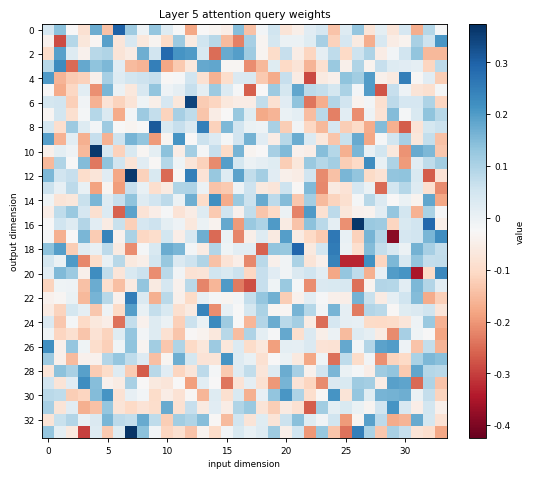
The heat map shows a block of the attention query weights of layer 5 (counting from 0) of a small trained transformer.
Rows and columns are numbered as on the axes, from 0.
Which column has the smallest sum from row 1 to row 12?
22
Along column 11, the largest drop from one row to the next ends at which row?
3
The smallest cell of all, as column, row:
29, 17
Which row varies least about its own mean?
25
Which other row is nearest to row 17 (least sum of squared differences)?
23
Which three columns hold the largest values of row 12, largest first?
7, 12, 16
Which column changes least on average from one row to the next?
18
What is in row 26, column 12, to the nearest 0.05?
-0.1
